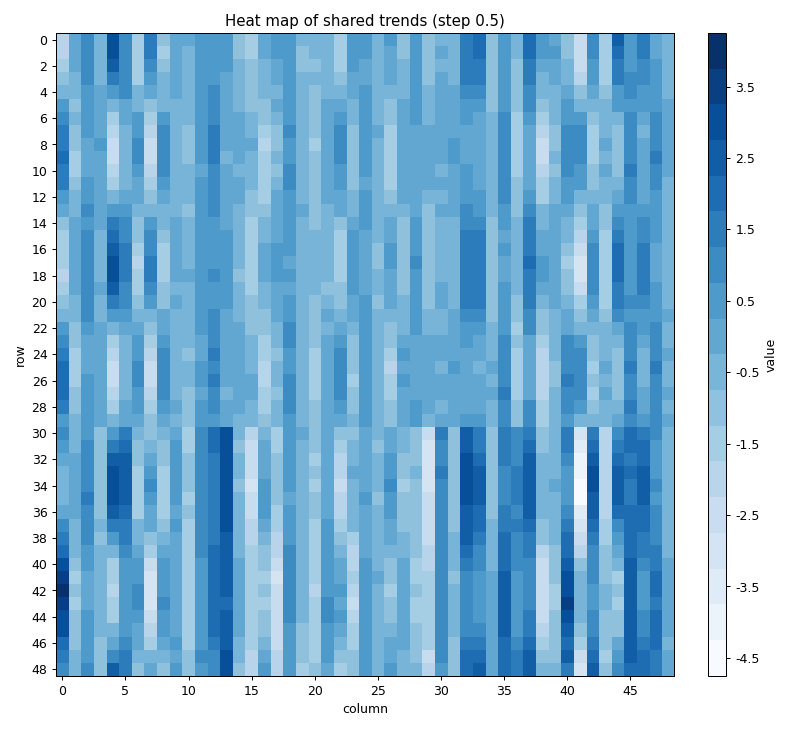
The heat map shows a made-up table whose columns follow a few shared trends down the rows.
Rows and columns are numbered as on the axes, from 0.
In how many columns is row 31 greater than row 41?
23
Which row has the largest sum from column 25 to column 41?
48
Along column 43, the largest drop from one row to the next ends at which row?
30
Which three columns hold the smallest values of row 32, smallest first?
41, 29, 15
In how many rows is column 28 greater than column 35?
3
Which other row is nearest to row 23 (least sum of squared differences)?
11
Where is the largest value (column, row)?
0, 42
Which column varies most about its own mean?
4
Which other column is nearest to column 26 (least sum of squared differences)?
16
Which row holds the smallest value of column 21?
19
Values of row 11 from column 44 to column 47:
-0.5 1 0 1
